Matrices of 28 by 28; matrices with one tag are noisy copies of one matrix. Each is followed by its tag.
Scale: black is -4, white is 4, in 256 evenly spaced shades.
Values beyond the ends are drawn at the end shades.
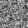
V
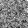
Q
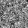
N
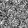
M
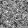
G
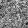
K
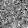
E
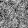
M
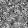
N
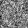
G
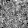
K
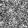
M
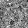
N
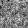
K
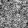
K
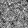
N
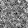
Q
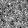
N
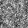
G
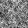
M
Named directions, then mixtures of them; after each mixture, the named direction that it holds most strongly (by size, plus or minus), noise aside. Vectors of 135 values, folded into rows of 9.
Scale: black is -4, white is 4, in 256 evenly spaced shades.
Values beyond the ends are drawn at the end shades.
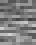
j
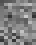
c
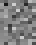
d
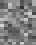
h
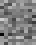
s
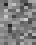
d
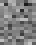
d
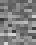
j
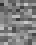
j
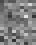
c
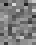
d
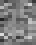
s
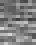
j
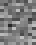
d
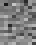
d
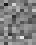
d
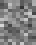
h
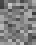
h
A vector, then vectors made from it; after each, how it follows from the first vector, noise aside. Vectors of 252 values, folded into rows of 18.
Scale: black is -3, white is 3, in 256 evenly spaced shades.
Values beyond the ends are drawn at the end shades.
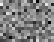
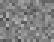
wrapped around, shrunk.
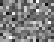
negated.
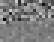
reversed, partly zeroed.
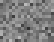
wrapped around, shrunk.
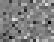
partly zeroed.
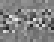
wrapped around, negated, partly zeroed.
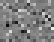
wrapped around, negated, partly zeroed.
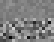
partly zeroed.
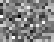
wrapped around, negated.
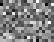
negated.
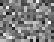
negated.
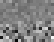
reversed, partly zeroed.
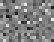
wrapped around, negated, partly zeroed.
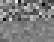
reversed, partly zeroed.
